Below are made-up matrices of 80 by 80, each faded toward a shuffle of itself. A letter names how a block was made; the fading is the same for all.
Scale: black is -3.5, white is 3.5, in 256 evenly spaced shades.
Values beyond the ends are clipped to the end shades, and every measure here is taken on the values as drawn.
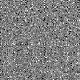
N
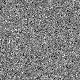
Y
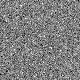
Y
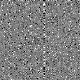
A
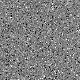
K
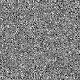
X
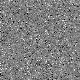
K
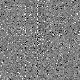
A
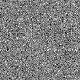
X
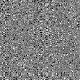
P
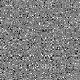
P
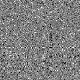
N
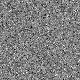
Y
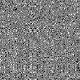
P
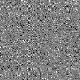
P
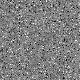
K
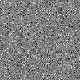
P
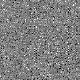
A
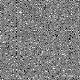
A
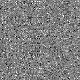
N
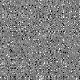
P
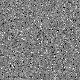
K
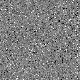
K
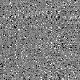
A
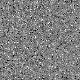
K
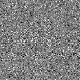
N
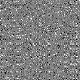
P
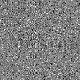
N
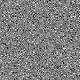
N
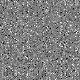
A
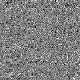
N
